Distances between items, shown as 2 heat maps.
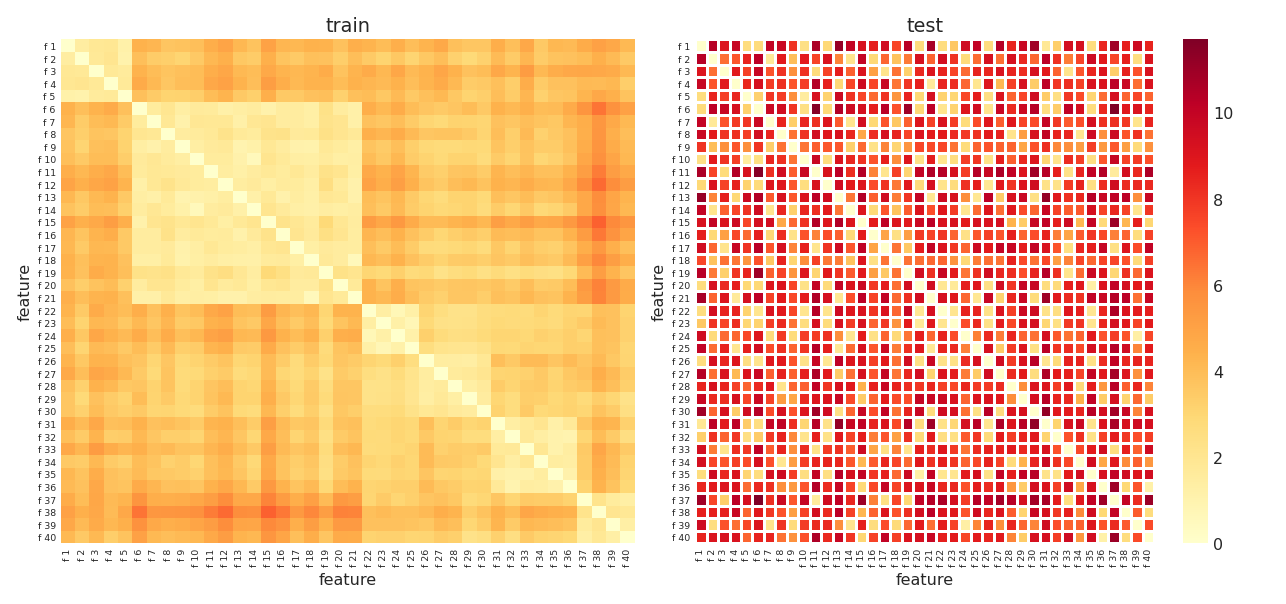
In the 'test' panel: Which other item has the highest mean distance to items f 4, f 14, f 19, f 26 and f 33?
f 15
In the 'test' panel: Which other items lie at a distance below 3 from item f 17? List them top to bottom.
f 3, f 11, f 33, f 37
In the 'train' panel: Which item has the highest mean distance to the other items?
f 38
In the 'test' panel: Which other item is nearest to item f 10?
f 5
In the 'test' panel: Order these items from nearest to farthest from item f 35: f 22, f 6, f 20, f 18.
f 20, f 22, f 6, f 18
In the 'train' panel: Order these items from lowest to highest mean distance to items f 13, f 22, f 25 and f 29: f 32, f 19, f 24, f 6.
f 24, f 19, f 32, f 6
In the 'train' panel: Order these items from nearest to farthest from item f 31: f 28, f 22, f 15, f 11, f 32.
f 32, f 22, f 28, f 11, f 15
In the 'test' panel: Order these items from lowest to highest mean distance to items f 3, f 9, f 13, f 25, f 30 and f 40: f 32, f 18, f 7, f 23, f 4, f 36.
f 4, f 18, f 7, f 36, f 32, f 23
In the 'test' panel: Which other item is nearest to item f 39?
f 24
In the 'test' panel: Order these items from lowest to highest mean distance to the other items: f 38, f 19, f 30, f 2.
f 2, f 19, f 38, f 30
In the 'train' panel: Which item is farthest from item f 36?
f 15
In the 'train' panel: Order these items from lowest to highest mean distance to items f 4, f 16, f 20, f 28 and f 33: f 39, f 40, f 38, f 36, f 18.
f 18, f 36, f 40, f 39, f 38
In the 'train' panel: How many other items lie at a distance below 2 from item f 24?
3
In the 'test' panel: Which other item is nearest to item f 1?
f 31
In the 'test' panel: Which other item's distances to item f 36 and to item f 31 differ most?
f 40
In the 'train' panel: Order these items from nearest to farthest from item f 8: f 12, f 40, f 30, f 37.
f 12, f 30, f 40, f 37
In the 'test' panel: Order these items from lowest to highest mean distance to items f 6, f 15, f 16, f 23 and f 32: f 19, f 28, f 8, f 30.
f 28, f 8, f 19, f 30
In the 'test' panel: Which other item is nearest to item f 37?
f 11
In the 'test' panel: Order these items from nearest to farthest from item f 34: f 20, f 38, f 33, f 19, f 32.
f 38, f 19, f 33, f 32, f 20
